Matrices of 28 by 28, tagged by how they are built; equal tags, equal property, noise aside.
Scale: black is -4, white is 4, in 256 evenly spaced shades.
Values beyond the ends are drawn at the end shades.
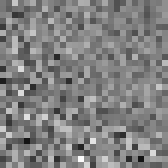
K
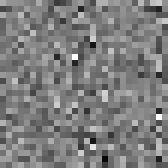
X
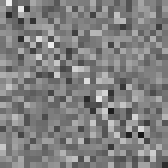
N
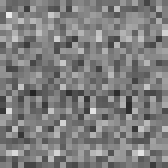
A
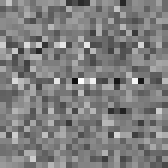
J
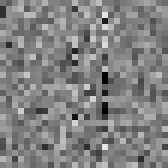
X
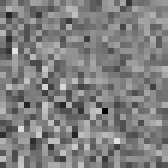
K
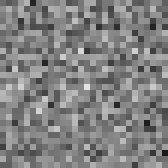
A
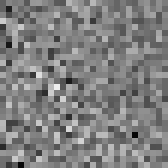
K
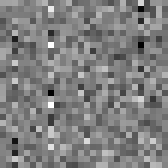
X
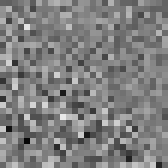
K
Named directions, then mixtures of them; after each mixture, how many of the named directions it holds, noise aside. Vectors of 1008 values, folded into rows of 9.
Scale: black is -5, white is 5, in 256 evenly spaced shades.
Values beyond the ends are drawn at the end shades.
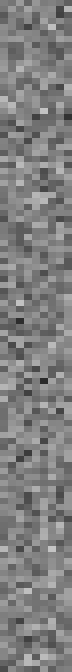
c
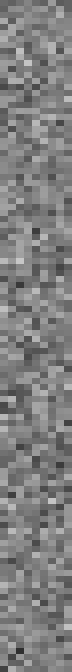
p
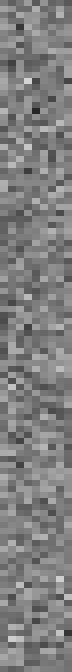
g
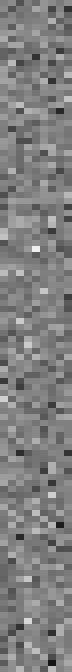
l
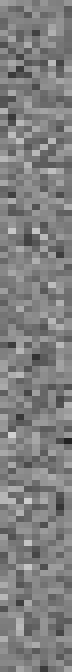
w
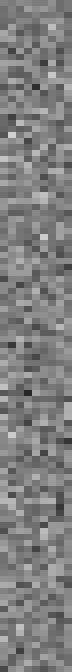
three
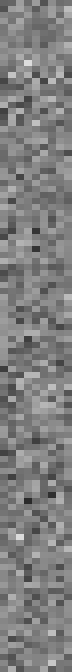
four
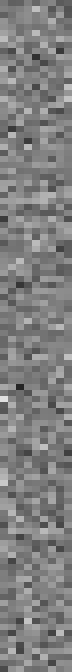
four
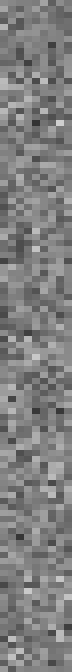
four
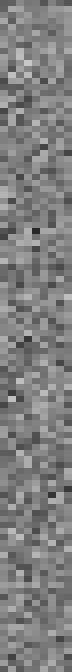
three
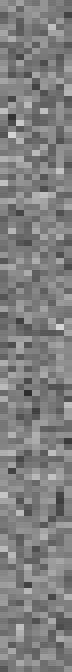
three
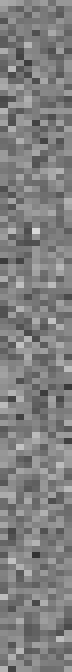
two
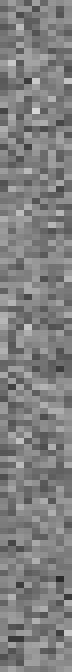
one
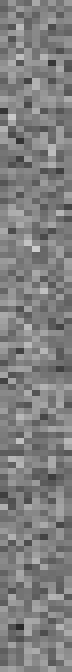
three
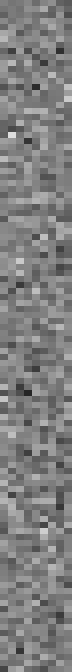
four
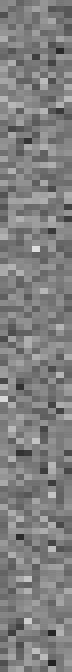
two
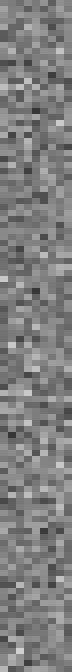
four
